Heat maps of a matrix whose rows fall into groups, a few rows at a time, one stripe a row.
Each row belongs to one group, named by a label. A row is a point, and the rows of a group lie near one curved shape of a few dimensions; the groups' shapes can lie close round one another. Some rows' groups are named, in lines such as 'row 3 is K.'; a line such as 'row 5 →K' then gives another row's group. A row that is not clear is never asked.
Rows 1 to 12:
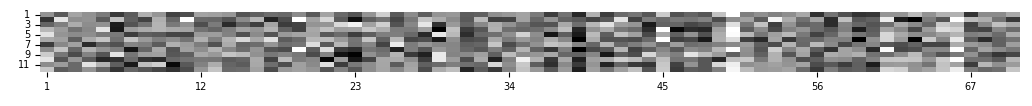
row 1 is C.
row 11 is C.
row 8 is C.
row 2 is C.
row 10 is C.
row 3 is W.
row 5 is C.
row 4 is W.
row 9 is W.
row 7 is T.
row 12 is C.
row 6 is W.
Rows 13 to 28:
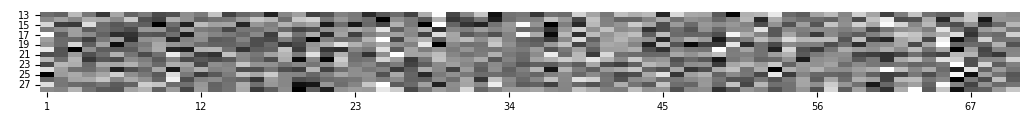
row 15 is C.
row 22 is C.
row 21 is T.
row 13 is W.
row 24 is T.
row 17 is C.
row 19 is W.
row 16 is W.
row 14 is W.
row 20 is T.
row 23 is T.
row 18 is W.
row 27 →W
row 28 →C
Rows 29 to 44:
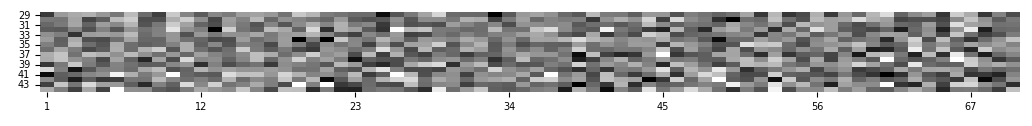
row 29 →W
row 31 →T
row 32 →T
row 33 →W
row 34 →C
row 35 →W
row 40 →W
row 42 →T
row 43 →C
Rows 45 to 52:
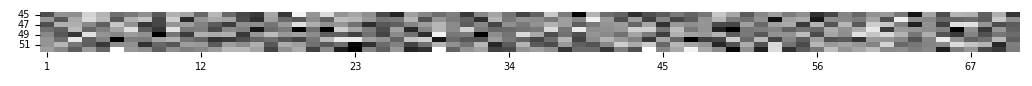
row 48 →C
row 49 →C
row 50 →W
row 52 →W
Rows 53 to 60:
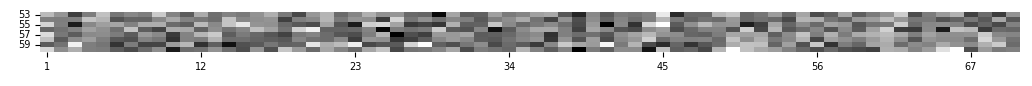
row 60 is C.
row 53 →W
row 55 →W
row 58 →T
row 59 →W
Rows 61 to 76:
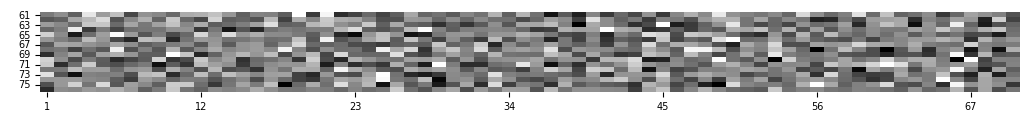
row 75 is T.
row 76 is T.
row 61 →C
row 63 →W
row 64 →W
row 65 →W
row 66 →C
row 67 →W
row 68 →T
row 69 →T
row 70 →T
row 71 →C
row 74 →W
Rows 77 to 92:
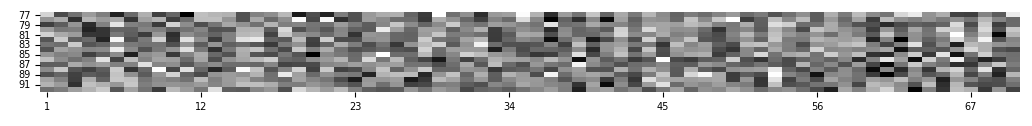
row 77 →C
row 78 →C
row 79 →T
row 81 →C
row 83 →W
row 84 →C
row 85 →W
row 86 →W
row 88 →C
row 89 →T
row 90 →W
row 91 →W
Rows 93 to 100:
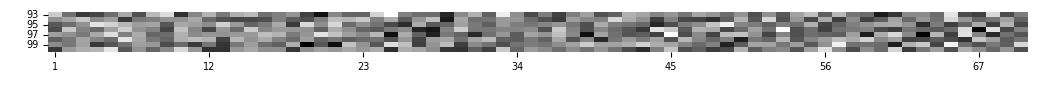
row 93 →W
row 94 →W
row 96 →T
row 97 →W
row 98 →C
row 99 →C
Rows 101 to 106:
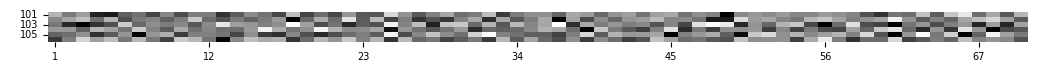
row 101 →C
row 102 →T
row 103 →T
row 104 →W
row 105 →W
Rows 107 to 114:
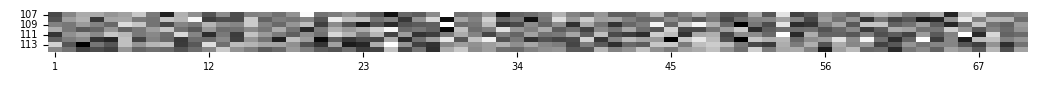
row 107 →W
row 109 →W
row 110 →W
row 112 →W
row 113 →W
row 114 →T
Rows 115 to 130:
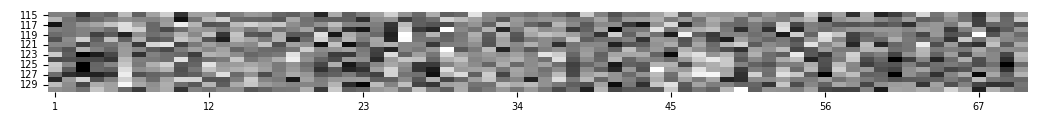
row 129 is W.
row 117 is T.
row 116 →T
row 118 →W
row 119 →T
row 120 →T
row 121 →C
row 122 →W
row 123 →T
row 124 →T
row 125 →W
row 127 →T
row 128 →C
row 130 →C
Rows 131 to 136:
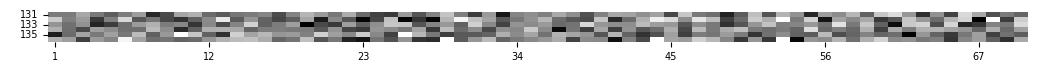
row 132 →T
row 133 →C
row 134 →C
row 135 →T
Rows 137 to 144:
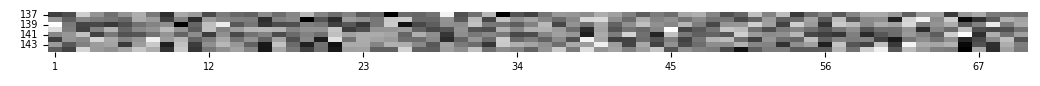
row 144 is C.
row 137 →W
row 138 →C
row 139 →T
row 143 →C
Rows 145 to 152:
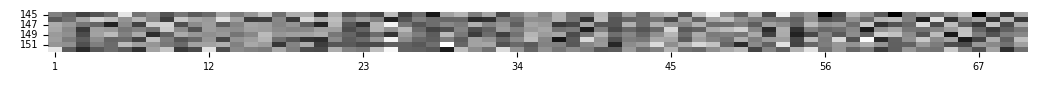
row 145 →T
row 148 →W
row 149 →W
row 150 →C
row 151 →W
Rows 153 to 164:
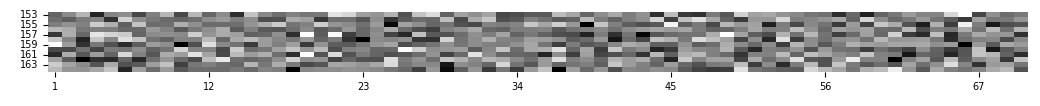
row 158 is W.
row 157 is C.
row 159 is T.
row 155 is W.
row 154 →W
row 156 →T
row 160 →T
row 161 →C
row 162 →T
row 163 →W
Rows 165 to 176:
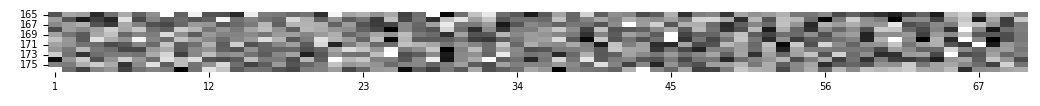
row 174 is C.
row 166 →T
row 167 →C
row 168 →W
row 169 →W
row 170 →W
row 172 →W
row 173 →W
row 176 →T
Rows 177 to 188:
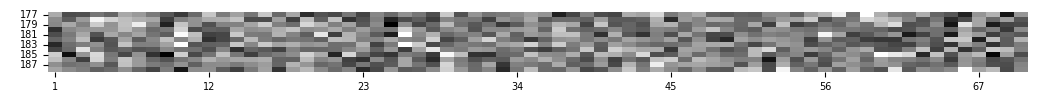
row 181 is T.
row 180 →T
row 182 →C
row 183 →T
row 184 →W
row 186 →W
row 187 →W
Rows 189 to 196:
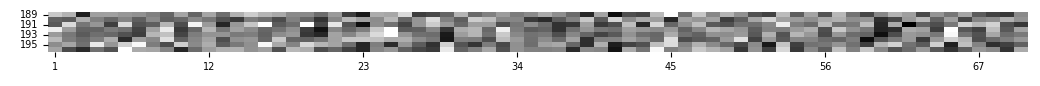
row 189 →W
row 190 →W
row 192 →W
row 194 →W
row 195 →W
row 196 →W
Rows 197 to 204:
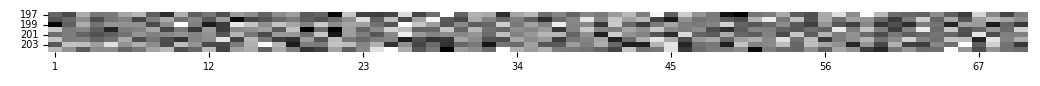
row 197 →C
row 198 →W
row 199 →T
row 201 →T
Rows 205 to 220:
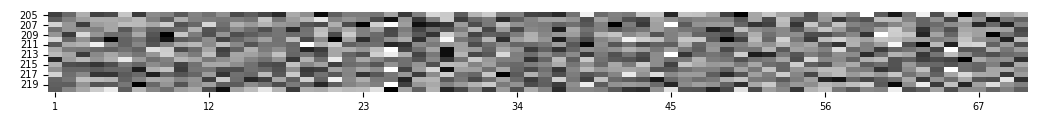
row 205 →W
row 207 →W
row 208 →T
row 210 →C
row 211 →C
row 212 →W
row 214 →C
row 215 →T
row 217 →C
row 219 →W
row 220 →T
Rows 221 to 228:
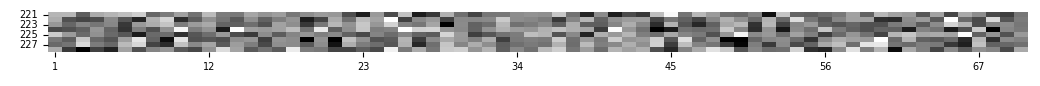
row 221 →W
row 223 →W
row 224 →T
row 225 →C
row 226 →C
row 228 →T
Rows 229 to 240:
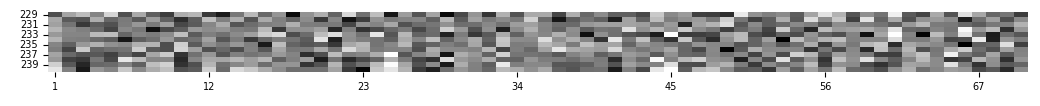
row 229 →T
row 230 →C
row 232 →C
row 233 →W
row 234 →T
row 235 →C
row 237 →W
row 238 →W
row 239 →W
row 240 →W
